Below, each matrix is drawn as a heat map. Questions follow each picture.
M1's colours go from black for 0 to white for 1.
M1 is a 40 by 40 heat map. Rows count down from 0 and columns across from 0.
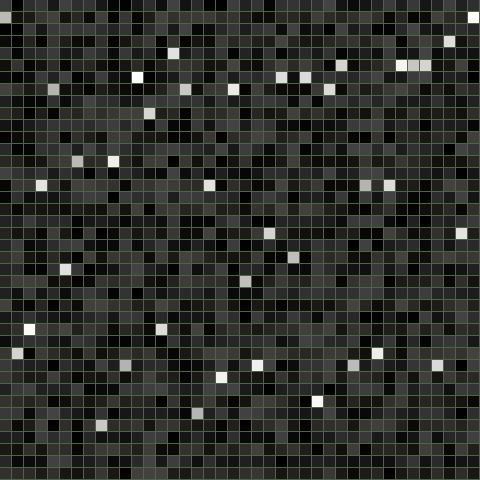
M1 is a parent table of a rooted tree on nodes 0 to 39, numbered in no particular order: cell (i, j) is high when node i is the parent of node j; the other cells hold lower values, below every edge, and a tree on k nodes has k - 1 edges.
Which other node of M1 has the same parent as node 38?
22
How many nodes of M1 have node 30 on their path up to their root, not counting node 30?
10
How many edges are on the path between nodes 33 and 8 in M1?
3
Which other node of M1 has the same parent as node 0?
39
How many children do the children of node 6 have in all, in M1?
1
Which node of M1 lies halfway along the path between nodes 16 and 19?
5
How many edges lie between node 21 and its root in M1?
3
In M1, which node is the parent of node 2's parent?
7
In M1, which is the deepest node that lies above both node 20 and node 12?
13
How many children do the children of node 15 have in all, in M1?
5
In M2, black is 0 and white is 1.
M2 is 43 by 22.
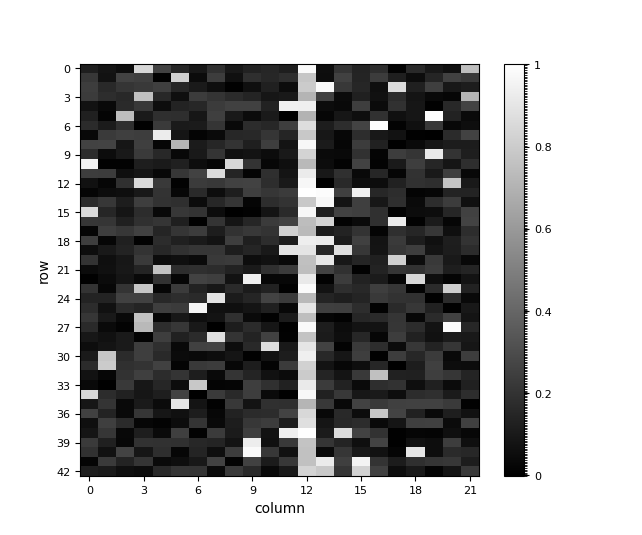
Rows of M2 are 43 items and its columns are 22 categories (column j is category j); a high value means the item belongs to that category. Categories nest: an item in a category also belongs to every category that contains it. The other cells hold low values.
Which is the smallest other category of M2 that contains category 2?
19
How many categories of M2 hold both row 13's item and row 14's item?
2
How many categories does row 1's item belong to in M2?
2
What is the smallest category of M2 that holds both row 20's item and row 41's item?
13
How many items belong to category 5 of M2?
3
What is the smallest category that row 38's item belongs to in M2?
14
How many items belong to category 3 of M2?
6
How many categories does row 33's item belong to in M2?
2
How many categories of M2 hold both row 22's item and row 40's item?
3
